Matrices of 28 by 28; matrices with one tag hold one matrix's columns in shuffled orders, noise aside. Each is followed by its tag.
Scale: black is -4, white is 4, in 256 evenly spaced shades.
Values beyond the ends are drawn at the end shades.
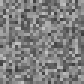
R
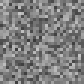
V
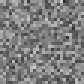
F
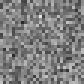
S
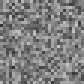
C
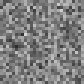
V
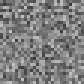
C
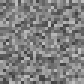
F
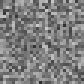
R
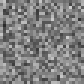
V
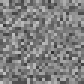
F
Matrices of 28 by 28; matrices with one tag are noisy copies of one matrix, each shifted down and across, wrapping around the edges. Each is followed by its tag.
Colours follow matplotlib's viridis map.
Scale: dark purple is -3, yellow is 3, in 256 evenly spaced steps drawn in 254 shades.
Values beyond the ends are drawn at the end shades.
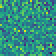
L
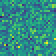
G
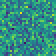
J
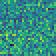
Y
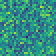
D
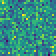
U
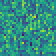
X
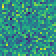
G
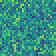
D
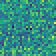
Y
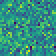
D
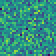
L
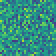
L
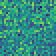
Y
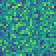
G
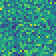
G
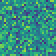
G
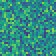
J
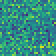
Y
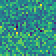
Y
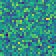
G
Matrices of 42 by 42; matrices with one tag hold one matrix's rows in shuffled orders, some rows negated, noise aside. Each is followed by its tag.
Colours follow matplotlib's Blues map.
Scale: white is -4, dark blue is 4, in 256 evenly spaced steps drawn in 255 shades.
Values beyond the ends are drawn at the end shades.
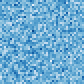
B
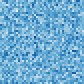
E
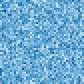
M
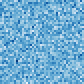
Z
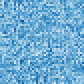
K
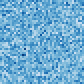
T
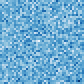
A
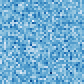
B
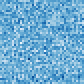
K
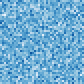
M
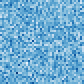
Z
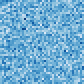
T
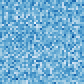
E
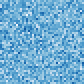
Z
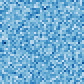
M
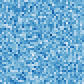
B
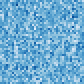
E
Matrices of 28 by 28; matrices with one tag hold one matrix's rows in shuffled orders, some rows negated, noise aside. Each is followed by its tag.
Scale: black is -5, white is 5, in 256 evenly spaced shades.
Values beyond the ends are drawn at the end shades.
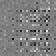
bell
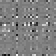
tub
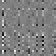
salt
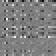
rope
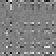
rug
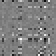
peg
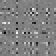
tub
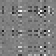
peg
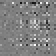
bell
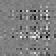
bell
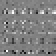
rope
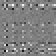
rope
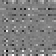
rope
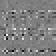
rope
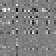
tub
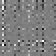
salt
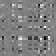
peg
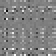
rope
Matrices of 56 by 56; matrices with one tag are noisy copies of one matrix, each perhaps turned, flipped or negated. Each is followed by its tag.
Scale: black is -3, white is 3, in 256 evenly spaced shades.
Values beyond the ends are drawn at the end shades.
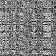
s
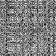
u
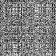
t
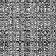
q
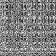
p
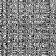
u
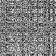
u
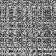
u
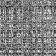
u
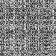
q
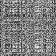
t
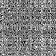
q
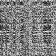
s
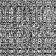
u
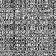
q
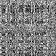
s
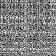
p
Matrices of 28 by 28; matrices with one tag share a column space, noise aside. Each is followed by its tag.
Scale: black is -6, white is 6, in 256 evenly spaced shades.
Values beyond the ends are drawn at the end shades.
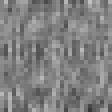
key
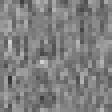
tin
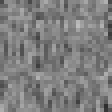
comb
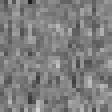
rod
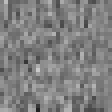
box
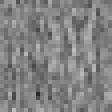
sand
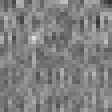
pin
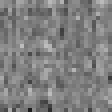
rod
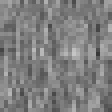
key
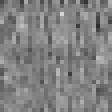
pin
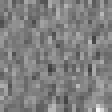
box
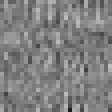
box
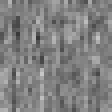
pin
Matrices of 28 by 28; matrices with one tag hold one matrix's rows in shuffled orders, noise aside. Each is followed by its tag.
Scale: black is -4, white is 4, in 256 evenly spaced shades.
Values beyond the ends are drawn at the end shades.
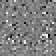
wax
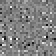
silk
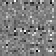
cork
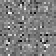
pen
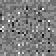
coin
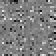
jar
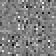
coin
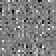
coin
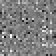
silk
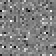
silk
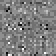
pen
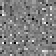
silk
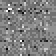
pen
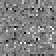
cork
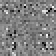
wax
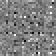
cork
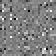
silk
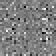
wax
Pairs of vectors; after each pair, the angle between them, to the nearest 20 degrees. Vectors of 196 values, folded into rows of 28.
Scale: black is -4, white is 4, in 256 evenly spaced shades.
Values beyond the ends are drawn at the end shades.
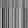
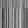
20 degrees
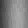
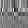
100 degrees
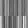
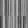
140 degrees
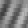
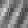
160 degrees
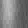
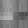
40 degrees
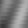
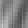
160 degrees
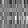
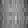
60 degrees
